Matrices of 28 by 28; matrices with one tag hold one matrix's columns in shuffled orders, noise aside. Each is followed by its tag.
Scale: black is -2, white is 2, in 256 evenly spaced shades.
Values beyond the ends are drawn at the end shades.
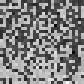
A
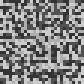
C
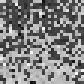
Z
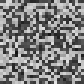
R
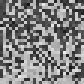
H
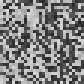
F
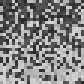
Z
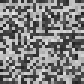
R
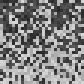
Z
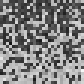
Z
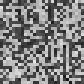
F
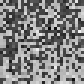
A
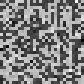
F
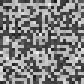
R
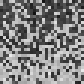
Z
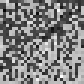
H
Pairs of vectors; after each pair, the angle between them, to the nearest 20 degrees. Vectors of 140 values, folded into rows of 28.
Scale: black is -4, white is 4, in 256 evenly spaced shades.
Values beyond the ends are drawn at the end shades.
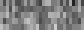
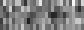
140 degrees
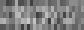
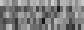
120 degrees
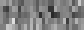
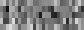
40 degrees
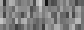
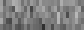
60 degrees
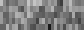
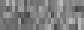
120 degrees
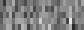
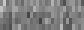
120 degrees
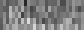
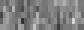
100 degrees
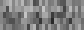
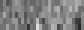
100 degrees
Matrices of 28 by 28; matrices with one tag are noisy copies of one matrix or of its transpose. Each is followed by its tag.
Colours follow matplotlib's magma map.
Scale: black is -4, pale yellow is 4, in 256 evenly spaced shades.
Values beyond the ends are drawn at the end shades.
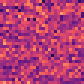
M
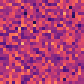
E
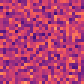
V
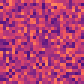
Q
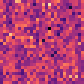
M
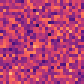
V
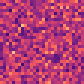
E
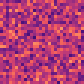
V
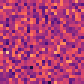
Q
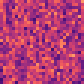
M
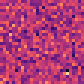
E
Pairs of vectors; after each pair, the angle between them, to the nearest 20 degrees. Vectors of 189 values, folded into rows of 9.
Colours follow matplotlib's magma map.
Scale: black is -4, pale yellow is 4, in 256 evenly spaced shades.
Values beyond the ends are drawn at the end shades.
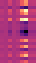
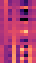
140 degrees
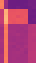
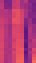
80 degrees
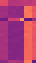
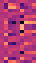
80 degrees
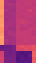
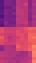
80 degrees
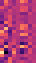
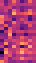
140 degrees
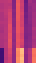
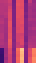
20 degrees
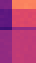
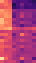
160 degrees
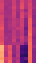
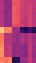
60 degrees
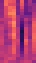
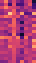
60 degrees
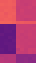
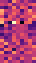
80 degrees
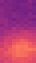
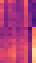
60 degrees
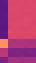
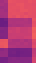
40 degrees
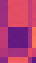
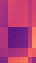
20 degrees
